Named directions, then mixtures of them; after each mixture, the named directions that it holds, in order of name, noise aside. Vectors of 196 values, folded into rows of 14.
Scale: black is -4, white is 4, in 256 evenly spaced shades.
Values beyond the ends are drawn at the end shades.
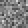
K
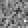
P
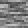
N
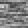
N.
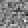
N, P.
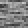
N.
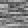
N.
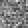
K, N.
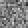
K, P.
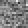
K, N.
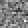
N, P.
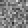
K, P.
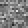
K, N.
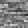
N, P.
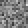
K.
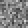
K, P.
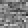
N, P.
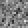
P.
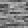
N.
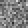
K, P.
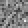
P.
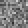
K, P.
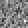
P.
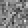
K, P.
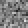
N, P.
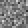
K.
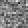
K, N.
